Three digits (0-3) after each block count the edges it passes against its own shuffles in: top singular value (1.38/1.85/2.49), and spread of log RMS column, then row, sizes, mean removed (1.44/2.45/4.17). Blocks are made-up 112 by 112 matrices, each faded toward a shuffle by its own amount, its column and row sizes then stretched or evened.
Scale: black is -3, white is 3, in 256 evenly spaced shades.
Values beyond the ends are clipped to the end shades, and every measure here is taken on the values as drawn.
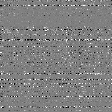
1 1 3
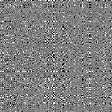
3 2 2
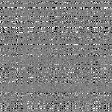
3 2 3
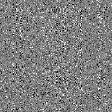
2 2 1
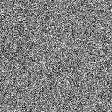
1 0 0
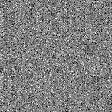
2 0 0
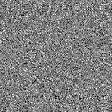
2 0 1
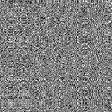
3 1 1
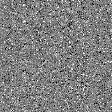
1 1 0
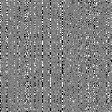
3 3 1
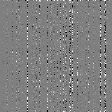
1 3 1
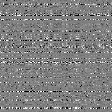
3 1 3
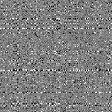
3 1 2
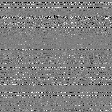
2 0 3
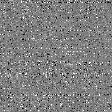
1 1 2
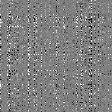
2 3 2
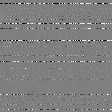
3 0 3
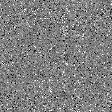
0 1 1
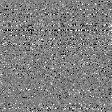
2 0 2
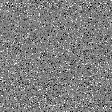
1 0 1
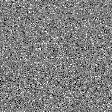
0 0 1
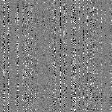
2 3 1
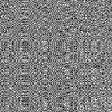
3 1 0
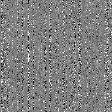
1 3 0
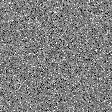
0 0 0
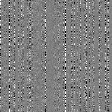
3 3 1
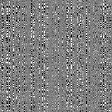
3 3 1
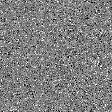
0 1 1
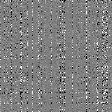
2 3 2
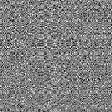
3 0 1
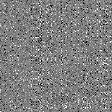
2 2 1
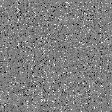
0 1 1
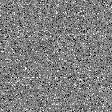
1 0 1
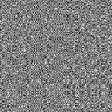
3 1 0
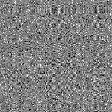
3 1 0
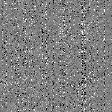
2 2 0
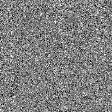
0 1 0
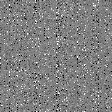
0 2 0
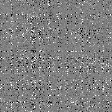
0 2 2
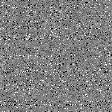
0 1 2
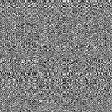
3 1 2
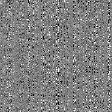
0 3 1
